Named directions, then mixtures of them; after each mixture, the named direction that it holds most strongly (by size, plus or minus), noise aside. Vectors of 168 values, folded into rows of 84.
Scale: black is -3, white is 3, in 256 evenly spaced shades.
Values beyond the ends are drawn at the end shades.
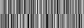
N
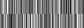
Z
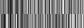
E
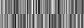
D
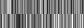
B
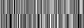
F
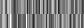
D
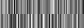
D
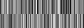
Z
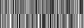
F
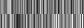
B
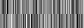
Z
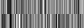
B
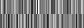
D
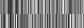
E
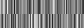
D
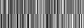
N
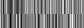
E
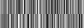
N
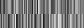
D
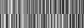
E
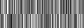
Z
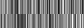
B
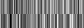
F
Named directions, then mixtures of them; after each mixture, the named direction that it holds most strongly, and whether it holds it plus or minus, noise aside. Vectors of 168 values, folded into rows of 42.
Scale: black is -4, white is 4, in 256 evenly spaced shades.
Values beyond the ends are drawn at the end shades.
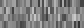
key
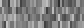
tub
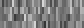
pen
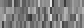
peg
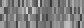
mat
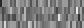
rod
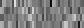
mat, plus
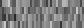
rod, plus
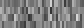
peg, plus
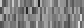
mat, minus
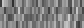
pen, minus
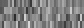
mat, minus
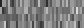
tub, minus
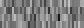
key, minus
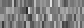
peg, plus
